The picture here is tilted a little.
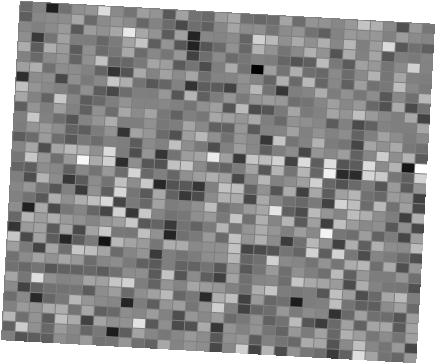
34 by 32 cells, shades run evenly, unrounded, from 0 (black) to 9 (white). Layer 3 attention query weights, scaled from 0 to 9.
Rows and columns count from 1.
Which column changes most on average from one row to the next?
9
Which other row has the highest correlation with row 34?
16
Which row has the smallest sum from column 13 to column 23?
8
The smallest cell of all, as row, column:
6, 19
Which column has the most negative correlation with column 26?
32
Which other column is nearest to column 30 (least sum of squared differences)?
4
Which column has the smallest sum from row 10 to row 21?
12
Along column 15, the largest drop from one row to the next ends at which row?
18
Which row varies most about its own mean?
15
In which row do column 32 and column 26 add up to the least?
33
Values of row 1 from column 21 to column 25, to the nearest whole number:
6 4 5 5 5
